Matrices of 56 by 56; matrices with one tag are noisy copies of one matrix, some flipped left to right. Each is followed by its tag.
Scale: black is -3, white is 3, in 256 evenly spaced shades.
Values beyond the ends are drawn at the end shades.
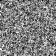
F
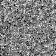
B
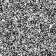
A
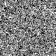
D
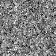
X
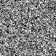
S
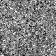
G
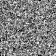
S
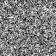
D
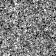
X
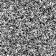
D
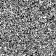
D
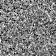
B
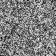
X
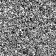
D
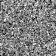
B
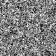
A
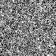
X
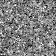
X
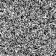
D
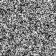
A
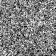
G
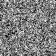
A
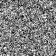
D
